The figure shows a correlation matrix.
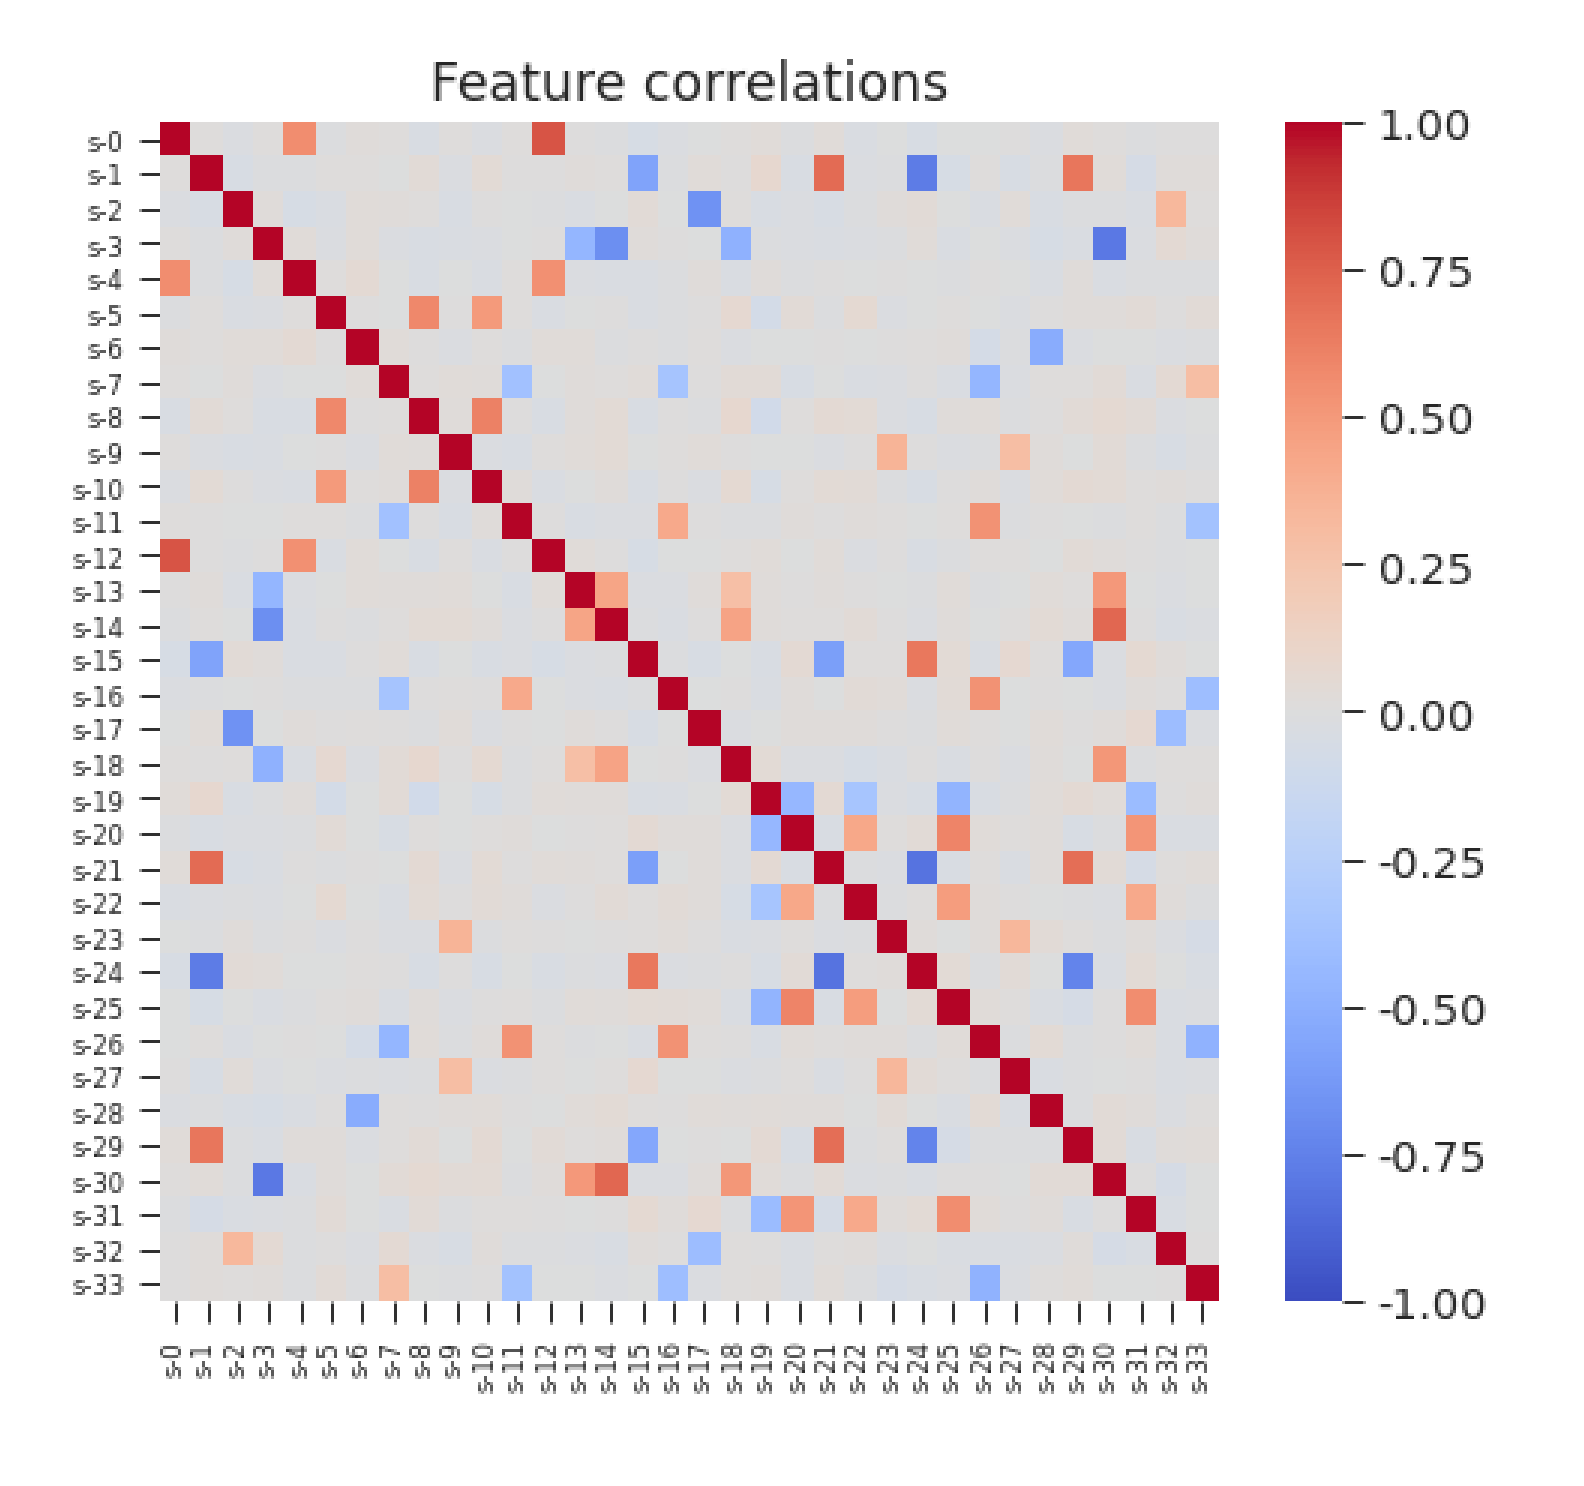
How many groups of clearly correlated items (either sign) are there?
9
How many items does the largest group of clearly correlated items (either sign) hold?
5
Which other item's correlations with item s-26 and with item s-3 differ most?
s-30
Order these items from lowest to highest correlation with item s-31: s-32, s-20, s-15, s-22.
s-32, s-15, s-22, s-20
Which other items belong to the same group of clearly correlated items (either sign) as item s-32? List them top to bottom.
s-2, s-17
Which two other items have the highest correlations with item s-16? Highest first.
s-26, s-11
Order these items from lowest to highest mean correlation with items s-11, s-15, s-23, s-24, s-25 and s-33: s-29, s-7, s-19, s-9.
s-29, s-19, s-7, s-9
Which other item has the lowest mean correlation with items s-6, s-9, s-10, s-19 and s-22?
s-28
